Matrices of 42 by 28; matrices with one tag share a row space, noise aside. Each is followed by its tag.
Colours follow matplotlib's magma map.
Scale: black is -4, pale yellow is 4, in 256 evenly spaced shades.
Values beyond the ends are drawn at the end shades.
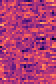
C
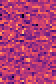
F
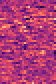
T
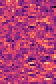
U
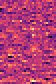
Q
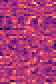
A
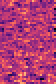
T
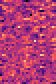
C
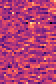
U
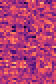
A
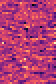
T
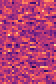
U
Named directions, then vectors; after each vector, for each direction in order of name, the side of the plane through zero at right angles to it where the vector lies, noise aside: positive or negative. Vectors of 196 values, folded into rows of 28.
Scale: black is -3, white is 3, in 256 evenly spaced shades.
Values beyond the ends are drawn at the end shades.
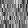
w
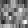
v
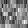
positive, negative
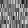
positive, positive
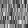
positive, negative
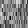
negative, positive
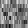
negative, positive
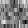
negative, negative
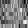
positive, positive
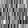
negative, negative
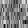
negative, negative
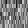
positive, negative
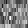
positive, negative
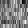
positive, positive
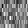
positive, negative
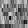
negative, positive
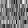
negative, negative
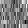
negative, negative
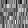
positive, negative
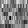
negative, positive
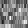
positive, negative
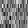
negative, positive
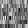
negative, positive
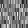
positive, positive
